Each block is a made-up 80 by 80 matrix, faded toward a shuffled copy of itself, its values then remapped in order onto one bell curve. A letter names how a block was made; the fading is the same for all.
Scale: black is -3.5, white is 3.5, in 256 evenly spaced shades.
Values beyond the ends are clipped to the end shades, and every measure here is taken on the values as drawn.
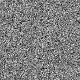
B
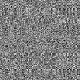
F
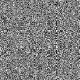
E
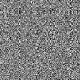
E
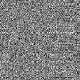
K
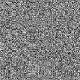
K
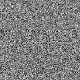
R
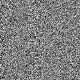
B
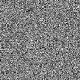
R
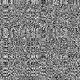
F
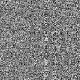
E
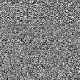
K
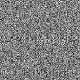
K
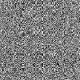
E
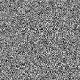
R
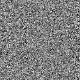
B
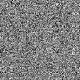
R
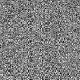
E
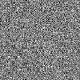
R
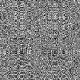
F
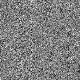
B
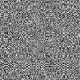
F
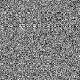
R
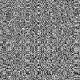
F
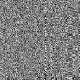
E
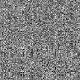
E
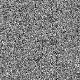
B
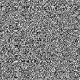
R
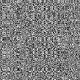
F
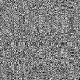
K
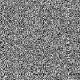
E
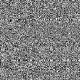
R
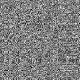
K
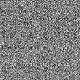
K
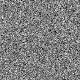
B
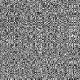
F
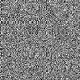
E
